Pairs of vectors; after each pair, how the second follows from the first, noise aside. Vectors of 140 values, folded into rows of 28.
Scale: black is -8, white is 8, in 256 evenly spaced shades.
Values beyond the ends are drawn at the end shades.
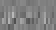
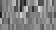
wrapped around, negated, scaled up.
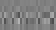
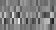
scaled up.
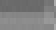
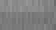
negated, shrunk.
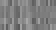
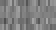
negated.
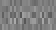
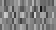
reversed, negated, scaled up.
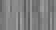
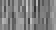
reversed, negated, scaled up.
